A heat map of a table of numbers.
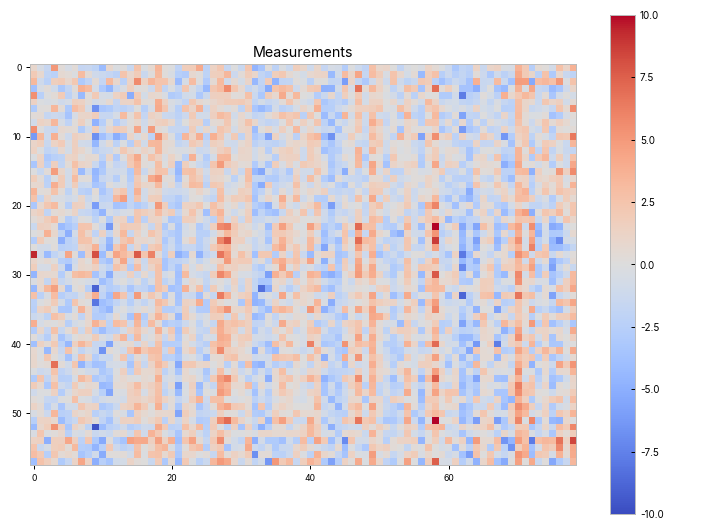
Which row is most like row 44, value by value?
31
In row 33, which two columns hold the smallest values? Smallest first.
62, 75
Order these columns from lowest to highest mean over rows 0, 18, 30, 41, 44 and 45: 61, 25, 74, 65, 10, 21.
10, 21, 25, 61, 65, 74
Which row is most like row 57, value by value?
30
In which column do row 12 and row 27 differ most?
9
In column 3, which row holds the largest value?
43
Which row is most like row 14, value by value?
38
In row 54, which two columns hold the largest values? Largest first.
78, 76
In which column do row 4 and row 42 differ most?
7
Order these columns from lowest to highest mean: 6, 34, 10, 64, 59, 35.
10, 34, 64, 59, 35, 6
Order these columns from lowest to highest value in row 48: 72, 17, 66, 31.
72, 66, 31, 17
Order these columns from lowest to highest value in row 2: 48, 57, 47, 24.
48, 47, 24, 57
